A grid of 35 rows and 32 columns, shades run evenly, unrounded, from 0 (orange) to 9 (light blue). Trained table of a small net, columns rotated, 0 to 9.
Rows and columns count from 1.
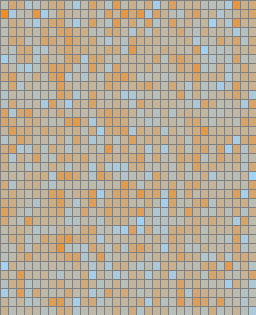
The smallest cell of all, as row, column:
2, 1
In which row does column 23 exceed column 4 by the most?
25
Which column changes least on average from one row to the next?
21
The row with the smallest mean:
22
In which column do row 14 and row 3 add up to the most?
27
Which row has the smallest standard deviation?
35
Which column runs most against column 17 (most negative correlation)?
26
